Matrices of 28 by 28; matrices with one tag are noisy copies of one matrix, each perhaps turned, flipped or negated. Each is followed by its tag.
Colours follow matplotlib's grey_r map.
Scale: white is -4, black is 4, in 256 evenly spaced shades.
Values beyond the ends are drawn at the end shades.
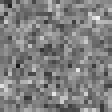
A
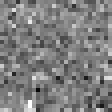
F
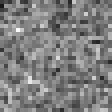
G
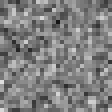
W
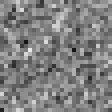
W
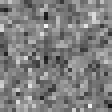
A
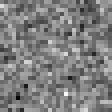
A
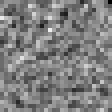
W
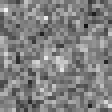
A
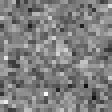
A
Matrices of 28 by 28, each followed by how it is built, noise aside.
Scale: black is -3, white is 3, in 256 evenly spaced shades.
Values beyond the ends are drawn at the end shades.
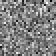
noise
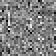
uneven columns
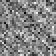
Toeplitz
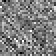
Toeplitz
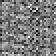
repeating rows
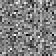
repeating rows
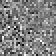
lower triangular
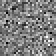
repeating rows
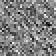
Toeplitz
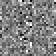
uneven columns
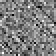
Toeplitz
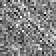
Toeplitz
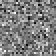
noise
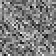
Toeplitz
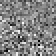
lower triangular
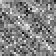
Toeplitz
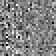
uneven columns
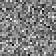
noise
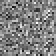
repeating rows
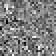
lower triangular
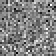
noise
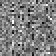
uneven columns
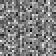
repeating rows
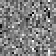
uneven columns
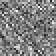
Toeplitz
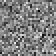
noise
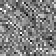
Toeplitz
